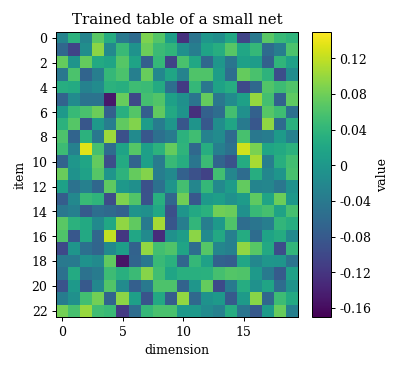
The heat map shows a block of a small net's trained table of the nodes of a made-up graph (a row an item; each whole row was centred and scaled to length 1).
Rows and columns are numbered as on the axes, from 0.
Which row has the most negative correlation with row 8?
5
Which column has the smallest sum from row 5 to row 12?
11
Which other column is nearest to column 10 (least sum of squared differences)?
15
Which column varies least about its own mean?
19
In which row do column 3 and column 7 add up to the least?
12
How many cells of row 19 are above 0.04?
7
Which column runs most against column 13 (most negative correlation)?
9
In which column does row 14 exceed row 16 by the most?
8
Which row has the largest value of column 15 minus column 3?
17
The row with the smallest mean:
18
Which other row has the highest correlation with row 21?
13
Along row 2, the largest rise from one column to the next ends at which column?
10
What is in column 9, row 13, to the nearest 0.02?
-0.06
